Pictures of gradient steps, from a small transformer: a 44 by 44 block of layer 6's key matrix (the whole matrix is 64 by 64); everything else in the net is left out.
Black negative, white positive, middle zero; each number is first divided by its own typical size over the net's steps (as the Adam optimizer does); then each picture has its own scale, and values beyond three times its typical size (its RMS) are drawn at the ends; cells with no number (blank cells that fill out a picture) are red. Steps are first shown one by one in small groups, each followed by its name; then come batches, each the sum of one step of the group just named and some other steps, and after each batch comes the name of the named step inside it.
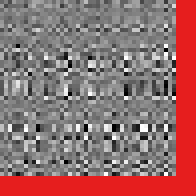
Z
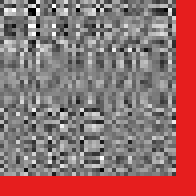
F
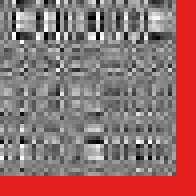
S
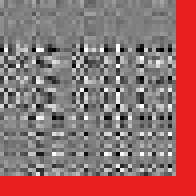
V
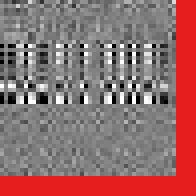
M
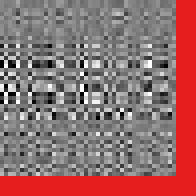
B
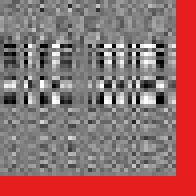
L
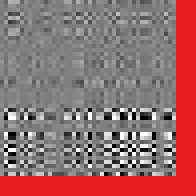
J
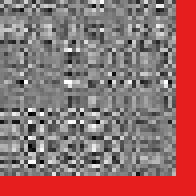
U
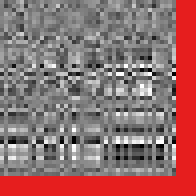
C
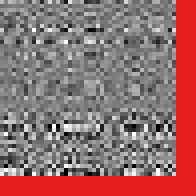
J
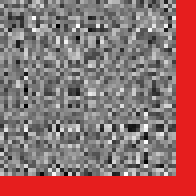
Z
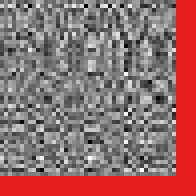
S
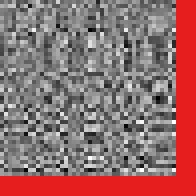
S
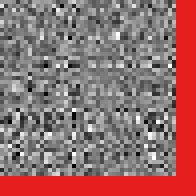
Z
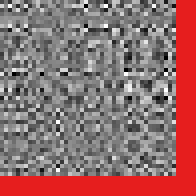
F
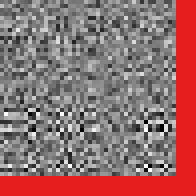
S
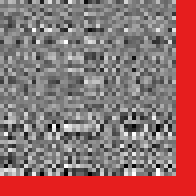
J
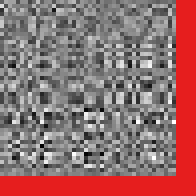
F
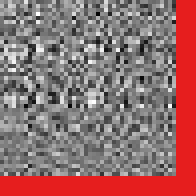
V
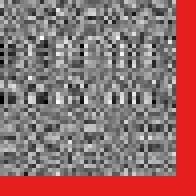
M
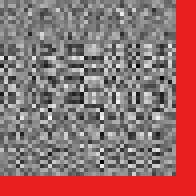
B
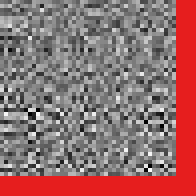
V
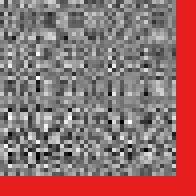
J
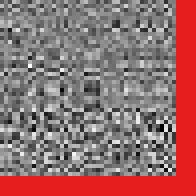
F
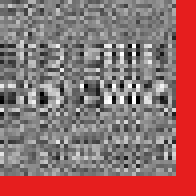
M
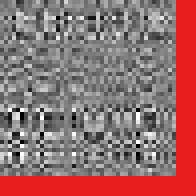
S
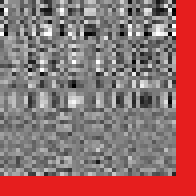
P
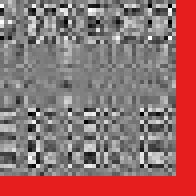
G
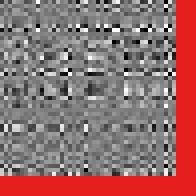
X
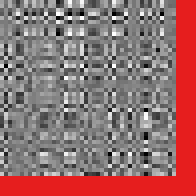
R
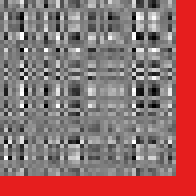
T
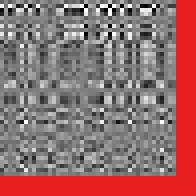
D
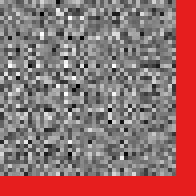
R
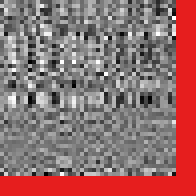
P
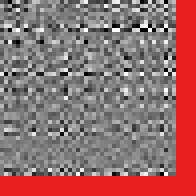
X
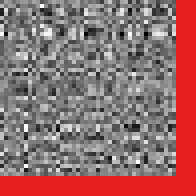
P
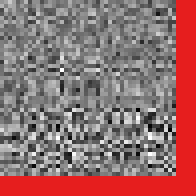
G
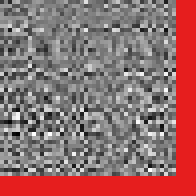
X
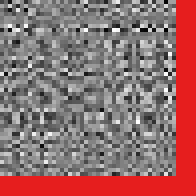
X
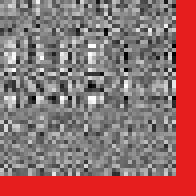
X
